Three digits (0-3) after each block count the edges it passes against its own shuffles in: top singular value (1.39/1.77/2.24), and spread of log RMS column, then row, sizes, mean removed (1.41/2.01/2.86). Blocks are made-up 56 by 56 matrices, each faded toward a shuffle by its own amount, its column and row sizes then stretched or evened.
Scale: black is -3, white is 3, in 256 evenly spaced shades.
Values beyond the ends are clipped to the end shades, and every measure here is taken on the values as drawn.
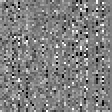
0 3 0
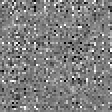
1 2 2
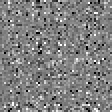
0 2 2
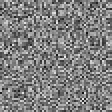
3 0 0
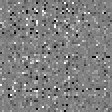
0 2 1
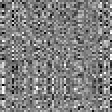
3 3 1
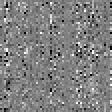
0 3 1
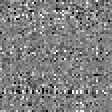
1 1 2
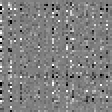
1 3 2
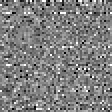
2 0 2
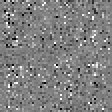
0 2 1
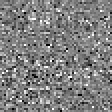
2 0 1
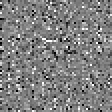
1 2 1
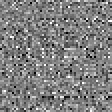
2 0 2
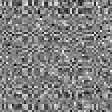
3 0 2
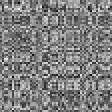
3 2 2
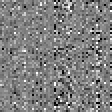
2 3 1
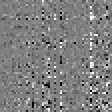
1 3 2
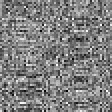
3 0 2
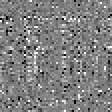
2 2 1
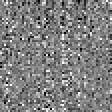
2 2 1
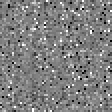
0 1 0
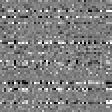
3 1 3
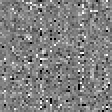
0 2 0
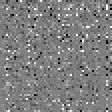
1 2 2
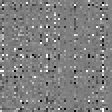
1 3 2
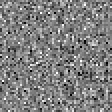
1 0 0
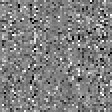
2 2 0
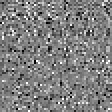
2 1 1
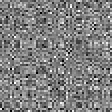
3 1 0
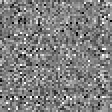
2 1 1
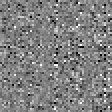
1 2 1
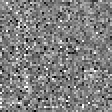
0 1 1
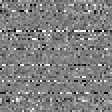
2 0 3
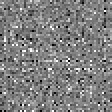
1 2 2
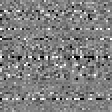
2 0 3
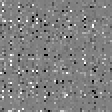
0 2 2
